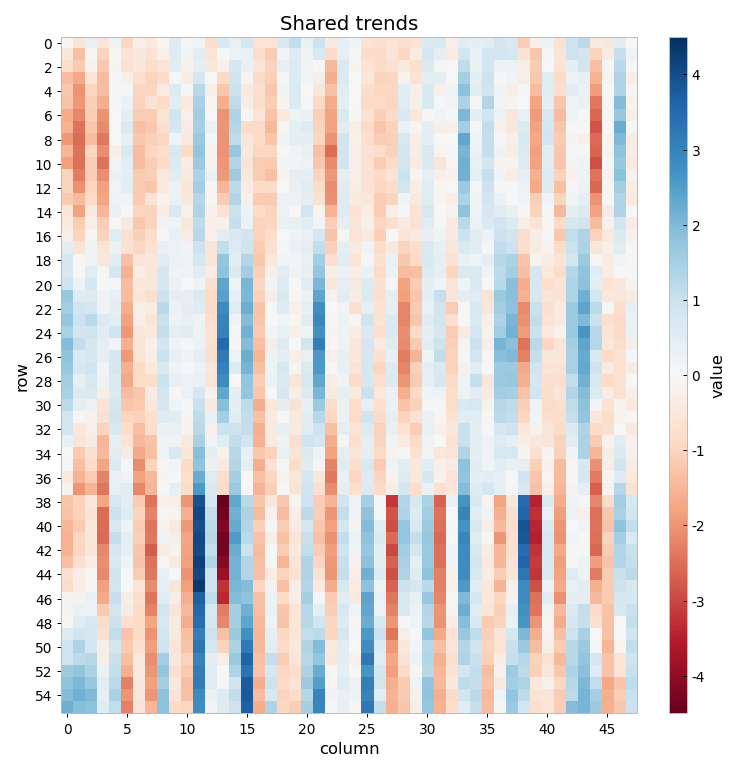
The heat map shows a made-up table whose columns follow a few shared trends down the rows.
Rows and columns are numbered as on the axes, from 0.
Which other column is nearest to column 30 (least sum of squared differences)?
20
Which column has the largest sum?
11
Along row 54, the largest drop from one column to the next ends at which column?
16
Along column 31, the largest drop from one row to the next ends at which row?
38
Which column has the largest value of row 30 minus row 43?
13
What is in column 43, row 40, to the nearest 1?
0
